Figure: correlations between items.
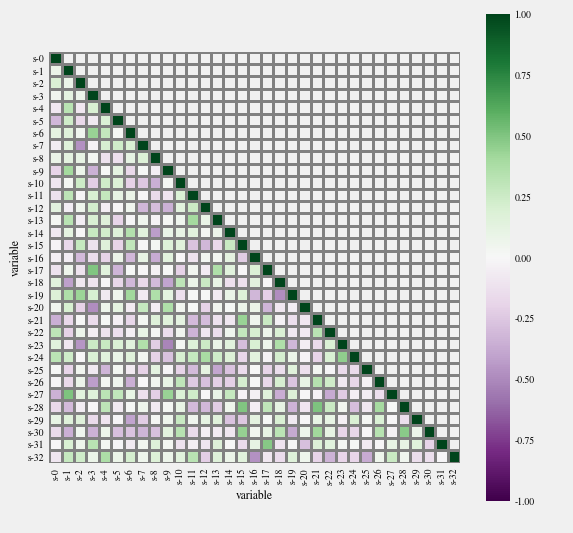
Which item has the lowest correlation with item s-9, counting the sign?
s-23
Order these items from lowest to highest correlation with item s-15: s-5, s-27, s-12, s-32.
s-12, s-5, s-27, s-32
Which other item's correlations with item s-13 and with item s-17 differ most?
s-28
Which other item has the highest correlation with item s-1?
s-27
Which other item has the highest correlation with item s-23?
s-24
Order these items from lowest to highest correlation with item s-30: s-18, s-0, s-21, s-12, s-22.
s-0, s-12, s-22, s-18, s-21
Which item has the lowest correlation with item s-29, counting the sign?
s-6
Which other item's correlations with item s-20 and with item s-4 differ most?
s-3
